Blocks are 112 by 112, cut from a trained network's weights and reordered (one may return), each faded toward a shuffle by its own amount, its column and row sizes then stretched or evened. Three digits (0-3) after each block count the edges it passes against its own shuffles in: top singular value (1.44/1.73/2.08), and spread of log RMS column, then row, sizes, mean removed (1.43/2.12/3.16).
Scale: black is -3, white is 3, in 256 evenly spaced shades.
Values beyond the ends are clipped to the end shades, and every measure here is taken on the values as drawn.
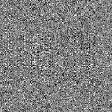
2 2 1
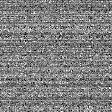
3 1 1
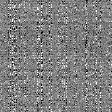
2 3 0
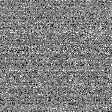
1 0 2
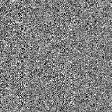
2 2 1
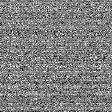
2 1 2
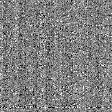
1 1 2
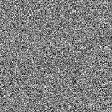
2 1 0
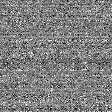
1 0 2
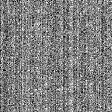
3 0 1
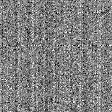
2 1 1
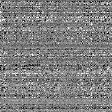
3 2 3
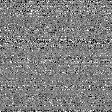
0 0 3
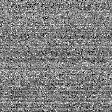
2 1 1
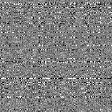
3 2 3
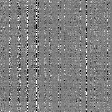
2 3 0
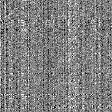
3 2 2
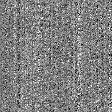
1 2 0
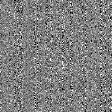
0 3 0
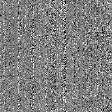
0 3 0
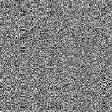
3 2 1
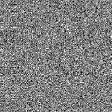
2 1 1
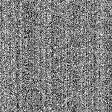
2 1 0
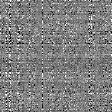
2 3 1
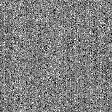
0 1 0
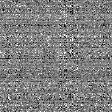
2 2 2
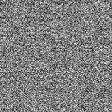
3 0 1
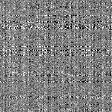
3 1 3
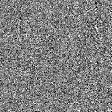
1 1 1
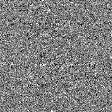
1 1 1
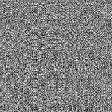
3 1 1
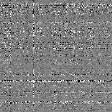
1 2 3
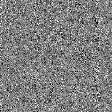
1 2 0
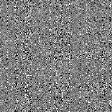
1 3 2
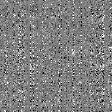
0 3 2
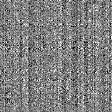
3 1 2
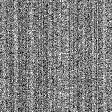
3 0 0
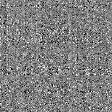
0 1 2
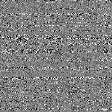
0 1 3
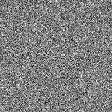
2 0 0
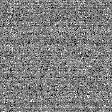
1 1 1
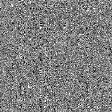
1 2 1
